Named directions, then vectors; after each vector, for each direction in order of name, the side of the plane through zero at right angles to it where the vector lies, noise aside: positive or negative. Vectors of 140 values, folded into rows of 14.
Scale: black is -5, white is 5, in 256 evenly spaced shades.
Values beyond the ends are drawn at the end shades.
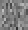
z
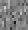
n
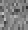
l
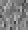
positive, positive, negative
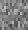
negative, positive, positive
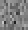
positive, positive, positive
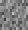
negative, positive, negative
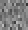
positive, positive, negative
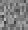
positive, positive, positive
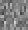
negative, negative, negative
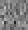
positive, positive, positive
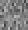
positive, positive, negative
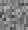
negative, positive, negative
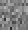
negative, positive, negative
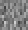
negative, negative, negative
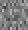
negative, negative, positive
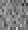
positive, positive, negative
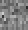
positive, negative, positive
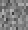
positive, negative, positive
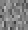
positive, positive, negative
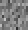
positive, negative, positive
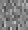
negative, negative, positive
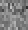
positive, negative, negative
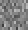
negative, negative, positive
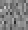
positive, positive, positive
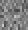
positive, positive, negative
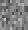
positive, negative, positive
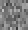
negative, negative, positive
